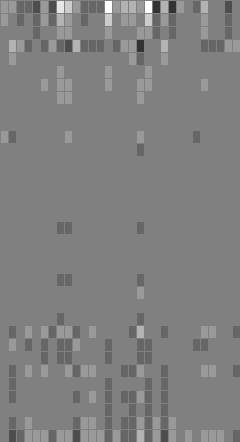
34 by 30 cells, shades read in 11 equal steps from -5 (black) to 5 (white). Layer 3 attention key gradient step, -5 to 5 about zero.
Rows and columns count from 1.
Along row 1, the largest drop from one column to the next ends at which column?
20
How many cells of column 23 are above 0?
1
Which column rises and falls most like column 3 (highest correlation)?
7
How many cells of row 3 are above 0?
6
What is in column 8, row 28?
-1
